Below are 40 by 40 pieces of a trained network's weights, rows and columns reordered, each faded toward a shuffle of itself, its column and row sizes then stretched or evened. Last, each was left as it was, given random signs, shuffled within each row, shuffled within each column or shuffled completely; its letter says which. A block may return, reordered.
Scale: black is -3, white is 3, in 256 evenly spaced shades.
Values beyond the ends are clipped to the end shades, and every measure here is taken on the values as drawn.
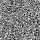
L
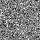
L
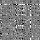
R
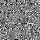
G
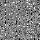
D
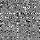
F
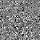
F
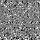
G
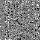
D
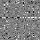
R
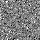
L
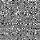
F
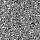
L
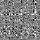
F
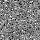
L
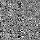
F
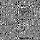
R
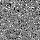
L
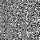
D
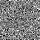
G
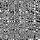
R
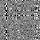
R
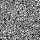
L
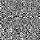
R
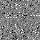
G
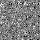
G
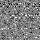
G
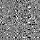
R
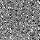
D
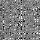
F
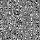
D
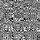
R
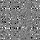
R
